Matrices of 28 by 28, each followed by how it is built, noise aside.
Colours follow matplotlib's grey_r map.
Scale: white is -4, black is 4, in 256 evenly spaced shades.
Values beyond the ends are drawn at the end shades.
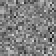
low rank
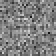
blocks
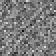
Hankel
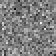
noise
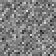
Hankel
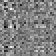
low rank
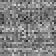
blocks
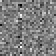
uneven columns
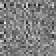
low rank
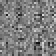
low rank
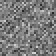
Hankel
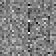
uneven columns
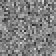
noise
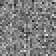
noise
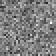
noise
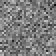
Hankel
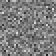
noise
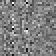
uneven columns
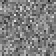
noise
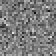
noise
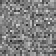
blocks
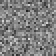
noise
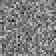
noise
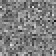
blocks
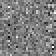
uneven columns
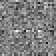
low rank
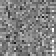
uneven columns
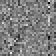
uneven columns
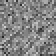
Hankel
